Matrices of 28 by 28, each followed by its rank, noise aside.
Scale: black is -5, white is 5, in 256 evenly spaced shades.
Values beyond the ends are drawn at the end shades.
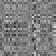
three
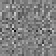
four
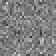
eight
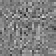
six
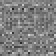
six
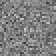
eight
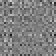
three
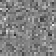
eight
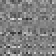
three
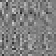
four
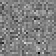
six
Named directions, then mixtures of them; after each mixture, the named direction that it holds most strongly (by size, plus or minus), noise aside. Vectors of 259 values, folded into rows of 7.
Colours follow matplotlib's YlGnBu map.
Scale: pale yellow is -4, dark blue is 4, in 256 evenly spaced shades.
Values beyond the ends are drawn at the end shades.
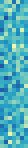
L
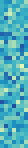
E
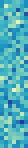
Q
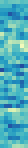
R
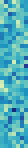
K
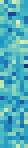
K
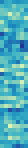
R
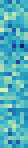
L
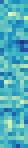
R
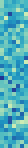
Q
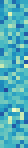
K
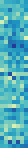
R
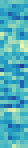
R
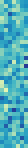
K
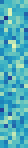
E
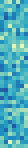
L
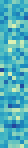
R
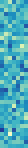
E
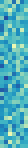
L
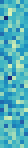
E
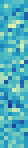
Q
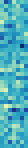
K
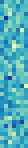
L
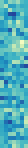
R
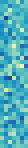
E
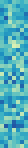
E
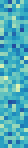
L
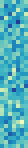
Q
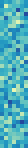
Q
